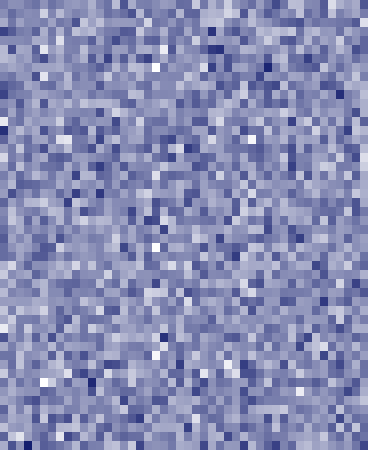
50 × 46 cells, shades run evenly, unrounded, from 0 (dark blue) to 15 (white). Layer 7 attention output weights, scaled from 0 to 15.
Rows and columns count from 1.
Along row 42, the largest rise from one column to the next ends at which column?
26
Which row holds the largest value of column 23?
17
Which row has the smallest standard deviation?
21
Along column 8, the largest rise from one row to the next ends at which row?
28
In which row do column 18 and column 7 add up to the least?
47
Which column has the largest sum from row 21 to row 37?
31
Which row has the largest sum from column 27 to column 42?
13
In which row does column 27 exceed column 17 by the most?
2
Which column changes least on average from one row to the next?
4
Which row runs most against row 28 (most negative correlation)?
32
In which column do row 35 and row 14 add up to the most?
1
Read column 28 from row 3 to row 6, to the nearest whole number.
11 9 8 1
